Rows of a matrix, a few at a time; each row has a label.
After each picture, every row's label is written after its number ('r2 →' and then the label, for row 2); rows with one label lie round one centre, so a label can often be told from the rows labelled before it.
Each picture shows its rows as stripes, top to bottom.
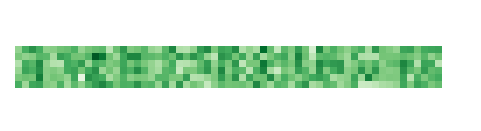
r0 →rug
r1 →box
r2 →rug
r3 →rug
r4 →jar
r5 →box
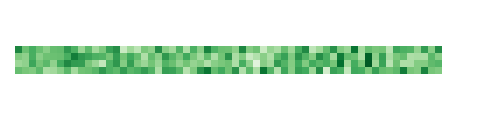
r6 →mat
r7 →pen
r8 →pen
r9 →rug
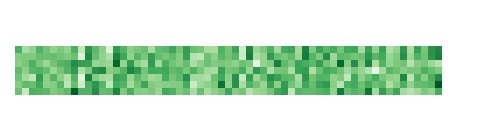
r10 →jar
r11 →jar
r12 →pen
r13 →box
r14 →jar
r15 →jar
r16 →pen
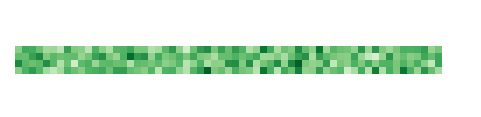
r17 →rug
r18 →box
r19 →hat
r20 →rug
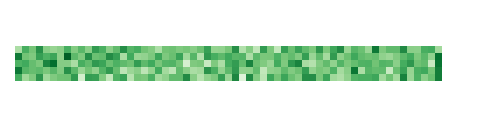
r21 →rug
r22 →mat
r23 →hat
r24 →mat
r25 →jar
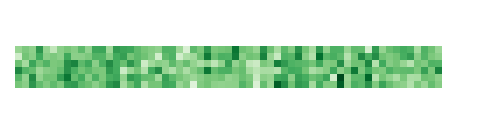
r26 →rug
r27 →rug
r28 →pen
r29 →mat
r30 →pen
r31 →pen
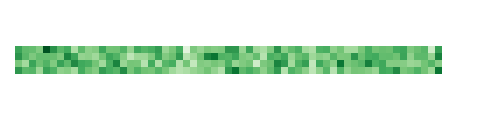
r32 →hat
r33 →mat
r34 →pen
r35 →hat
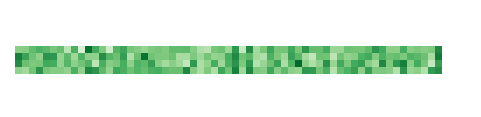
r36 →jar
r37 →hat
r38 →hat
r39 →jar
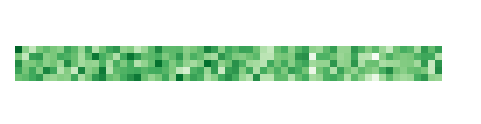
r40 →mat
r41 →box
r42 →mat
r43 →hat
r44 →box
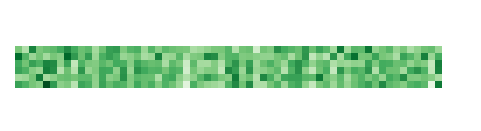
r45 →pen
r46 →mat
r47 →hat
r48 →hat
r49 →rug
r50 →hat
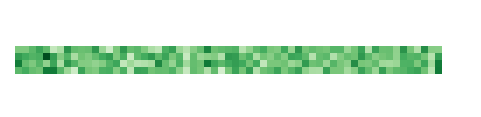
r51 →rug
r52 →hat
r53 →mat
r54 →hat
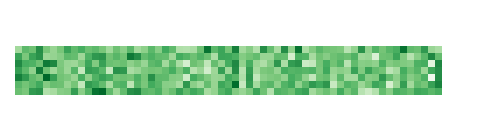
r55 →rug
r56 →box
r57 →hat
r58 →jar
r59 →hat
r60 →jar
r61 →box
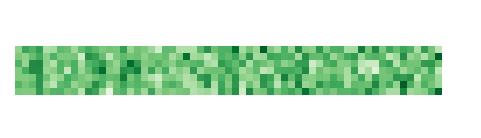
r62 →rug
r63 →jar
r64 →box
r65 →box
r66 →rug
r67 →rug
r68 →jar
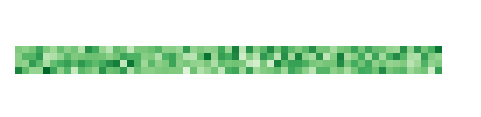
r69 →jar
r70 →rug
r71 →pen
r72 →hat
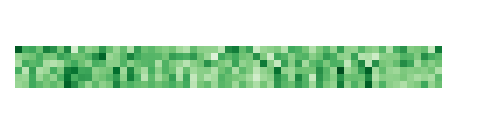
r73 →hat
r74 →box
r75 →rug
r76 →pen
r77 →pen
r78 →pen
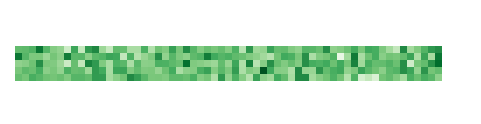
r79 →jar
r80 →mat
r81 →jar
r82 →rug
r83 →box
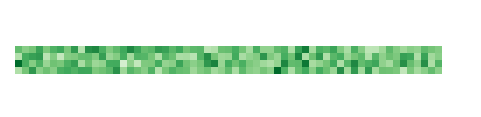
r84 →box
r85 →rug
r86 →mat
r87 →pen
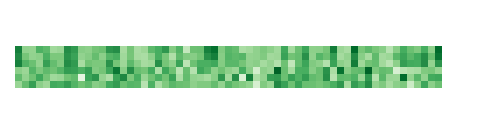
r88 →mat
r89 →mat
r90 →mat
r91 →pen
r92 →jar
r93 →pen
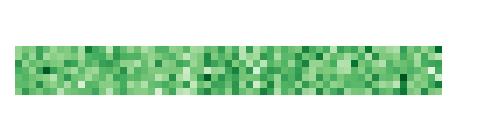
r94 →jar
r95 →rug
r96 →mat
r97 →hat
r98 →rug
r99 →jar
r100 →rug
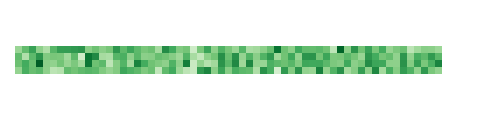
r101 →pen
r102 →jar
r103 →jar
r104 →rug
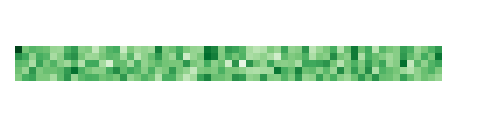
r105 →mat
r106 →mat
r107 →jar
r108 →pen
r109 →rug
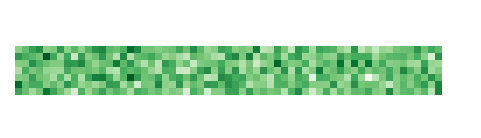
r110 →box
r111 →hat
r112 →pen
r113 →rug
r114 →box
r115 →mat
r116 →hat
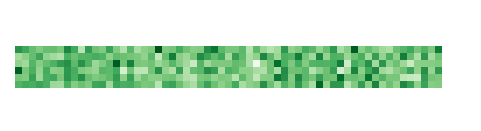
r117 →mat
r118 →rug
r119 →pen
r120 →mat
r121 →pen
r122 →rug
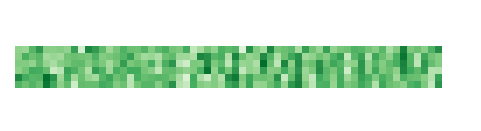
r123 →jar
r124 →rug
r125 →rug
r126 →rug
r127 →hat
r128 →hat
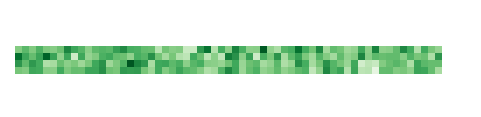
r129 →rug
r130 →hat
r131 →box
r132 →box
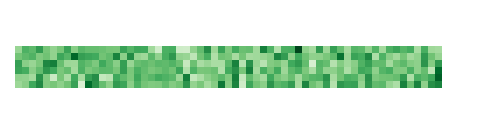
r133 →rug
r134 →pen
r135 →hat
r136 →hat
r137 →jar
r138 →jar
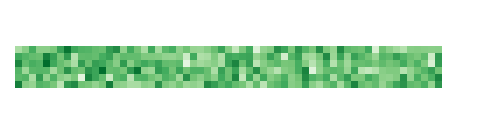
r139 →pen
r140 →hat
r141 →hat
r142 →box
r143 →jar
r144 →mat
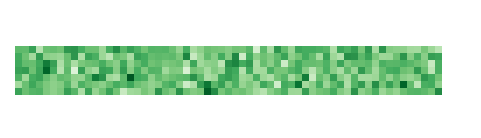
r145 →pen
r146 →jar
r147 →hat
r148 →hat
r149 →box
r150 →rug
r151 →mat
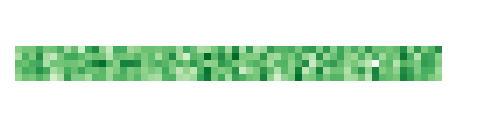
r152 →jar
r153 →rug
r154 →box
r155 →rug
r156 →rug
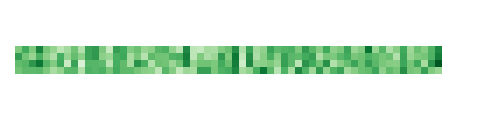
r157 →jar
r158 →jar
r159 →jar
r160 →rug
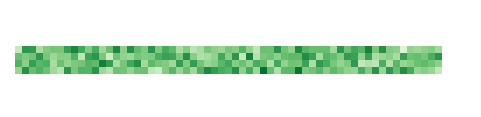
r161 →pen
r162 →jar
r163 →box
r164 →rug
